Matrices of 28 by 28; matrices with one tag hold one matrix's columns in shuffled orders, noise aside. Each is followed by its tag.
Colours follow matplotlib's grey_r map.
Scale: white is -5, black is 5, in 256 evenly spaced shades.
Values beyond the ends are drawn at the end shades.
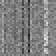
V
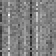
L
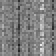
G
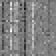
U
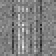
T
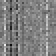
G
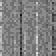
L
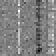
V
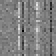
U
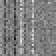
V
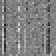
T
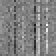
T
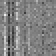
L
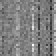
G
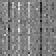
U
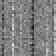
G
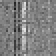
U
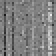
L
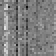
G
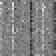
U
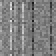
U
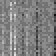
L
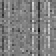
U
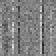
T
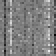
V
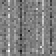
V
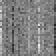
T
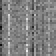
G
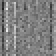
U
